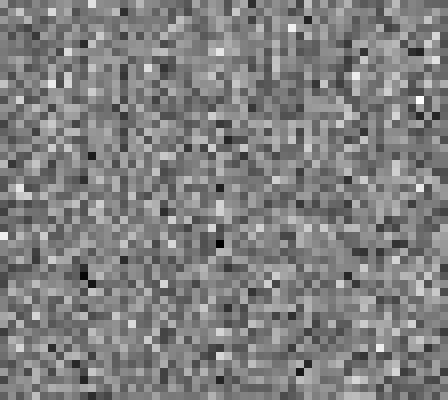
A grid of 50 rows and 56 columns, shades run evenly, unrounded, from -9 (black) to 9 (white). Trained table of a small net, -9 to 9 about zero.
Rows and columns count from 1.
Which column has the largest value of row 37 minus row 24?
28
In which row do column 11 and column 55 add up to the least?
48
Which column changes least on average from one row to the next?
14
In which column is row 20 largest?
21
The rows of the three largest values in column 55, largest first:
8, 5, 37
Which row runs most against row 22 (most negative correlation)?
31
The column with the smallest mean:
11
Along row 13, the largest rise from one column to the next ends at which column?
53
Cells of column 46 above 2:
12
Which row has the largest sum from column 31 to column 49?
29
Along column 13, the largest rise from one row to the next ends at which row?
26
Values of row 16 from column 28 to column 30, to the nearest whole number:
-5 -4 3
